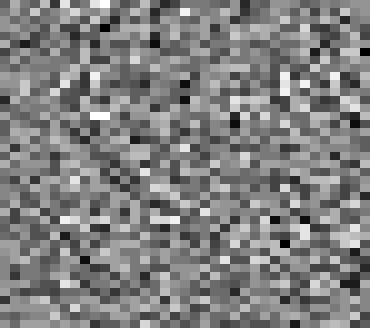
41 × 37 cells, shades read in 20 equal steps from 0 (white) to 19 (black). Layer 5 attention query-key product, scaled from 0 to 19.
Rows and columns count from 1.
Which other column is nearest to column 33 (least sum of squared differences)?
17
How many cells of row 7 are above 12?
8
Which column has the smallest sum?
7
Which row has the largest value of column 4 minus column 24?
5
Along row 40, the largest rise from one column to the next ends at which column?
37
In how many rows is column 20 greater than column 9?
20
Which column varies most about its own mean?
36
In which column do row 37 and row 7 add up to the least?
35
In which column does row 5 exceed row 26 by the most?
19
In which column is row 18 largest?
14
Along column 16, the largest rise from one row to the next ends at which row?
29
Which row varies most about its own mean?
28
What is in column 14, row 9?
10
